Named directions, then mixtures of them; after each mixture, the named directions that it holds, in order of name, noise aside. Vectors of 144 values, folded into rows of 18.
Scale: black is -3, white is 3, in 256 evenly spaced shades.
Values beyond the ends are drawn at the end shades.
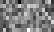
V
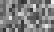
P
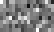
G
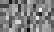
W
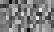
W.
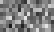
G, P, W.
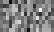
W.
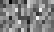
G, W.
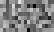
G, P, V.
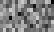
P.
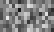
P, V, W.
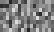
W.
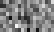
G, V, W.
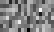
W.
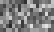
P, W.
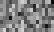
P.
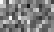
G, W.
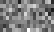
V.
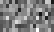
G, V, W.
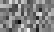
W.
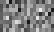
V, W.
